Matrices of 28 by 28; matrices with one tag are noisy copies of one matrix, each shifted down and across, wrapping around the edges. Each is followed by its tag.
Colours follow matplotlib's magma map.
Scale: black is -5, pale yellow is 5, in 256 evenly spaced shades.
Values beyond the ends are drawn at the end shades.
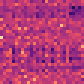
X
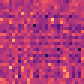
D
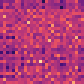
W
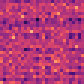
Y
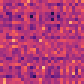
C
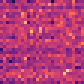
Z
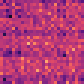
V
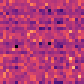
Z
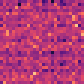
Z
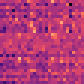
D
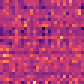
C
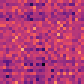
W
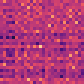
W
